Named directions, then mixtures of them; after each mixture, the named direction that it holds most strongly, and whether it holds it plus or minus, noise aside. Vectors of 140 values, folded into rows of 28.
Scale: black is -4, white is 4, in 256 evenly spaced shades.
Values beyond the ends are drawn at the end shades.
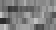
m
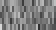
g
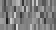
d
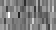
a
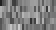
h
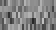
h, plus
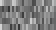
h, minus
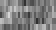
m, minus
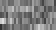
m, minus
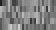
h, plus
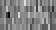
a, minus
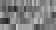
m, plus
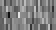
a, minus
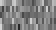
h, minus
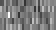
a, plus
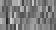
d, plus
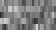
m, minus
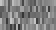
h, minus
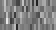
d, minus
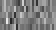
d, minus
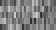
h, plus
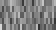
g, plus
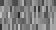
g, minus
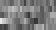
m, minus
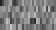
h, plus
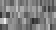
m, minus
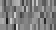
d, plus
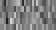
d, plus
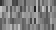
h, plus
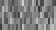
g, minus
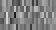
d, minus
